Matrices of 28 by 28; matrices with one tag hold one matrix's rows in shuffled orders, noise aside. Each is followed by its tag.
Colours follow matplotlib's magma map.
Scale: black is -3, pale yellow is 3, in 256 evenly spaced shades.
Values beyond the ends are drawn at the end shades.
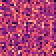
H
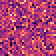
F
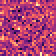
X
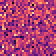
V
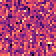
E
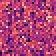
E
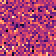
V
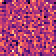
H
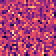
H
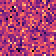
F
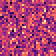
F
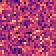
X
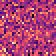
V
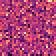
E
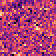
X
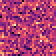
X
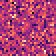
F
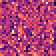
H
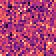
E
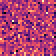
H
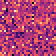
V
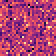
E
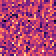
H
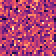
H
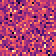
F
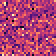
V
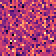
F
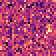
E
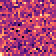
X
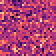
X
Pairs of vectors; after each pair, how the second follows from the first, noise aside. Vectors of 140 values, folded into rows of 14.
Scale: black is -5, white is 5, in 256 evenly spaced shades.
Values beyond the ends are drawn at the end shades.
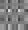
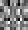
reversed, negated, scaled up.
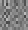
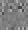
reversed, partly zeroed.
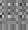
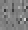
wrapped around, negated, partly zeroed.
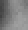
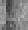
wrapped around.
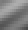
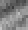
negated.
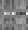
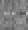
shrunk.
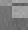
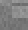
shrunk.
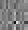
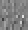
wrapped around, partly zeroed.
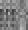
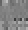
reversed, partly zeroed.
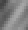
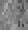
wrapped around, partly zeroed.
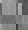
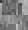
negated.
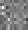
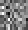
scaled up.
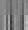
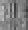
wrapped around.
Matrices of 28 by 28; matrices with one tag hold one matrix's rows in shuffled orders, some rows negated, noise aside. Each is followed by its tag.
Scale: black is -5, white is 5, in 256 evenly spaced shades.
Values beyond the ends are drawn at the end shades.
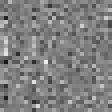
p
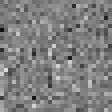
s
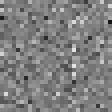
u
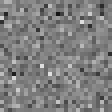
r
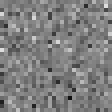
s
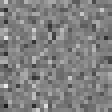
p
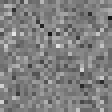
r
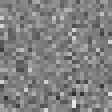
u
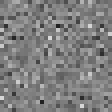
r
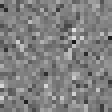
u
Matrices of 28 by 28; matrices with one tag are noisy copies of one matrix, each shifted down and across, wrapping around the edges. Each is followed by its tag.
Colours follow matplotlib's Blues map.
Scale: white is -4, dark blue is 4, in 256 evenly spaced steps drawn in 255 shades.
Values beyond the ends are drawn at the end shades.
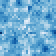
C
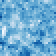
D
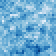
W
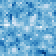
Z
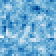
Z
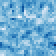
Z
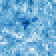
W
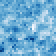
D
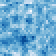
W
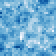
D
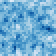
Z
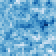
W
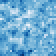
W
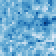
W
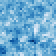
D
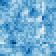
C
